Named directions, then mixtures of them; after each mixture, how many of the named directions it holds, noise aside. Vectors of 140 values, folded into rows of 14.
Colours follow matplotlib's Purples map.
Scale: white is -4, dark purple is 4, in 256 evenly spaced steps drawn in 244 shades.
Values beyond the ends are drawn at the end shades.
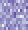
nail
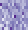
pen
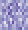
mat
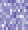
one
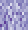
two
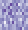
one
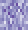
two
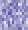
one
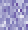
two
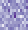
two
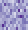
one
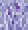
two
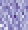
three
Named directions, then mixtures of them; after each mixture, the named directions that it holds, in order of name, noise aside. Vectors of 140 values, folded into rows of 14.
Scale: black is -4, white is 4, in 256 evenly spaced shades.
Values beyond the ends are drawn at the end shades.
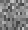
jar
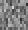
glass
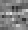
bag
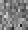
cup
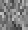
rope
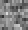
bag, cup, rope.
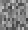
cup, jar.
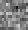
bag, cup, glass.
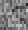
bag, glass.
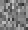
cup, jar, rope.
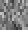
rope.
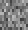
bag, glass, rope.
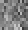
cup, jar, rope.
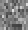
bag, glass, rope.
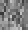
glass, rope.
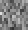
cup, glass, rope.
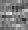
bag.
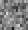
bag, cup.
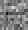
bag, cup, glass.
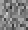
cup, jar.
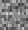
bag, cup, jar.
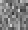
cup, glass.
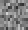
bag, cup, jar.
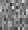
glass, jar.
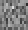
glass.
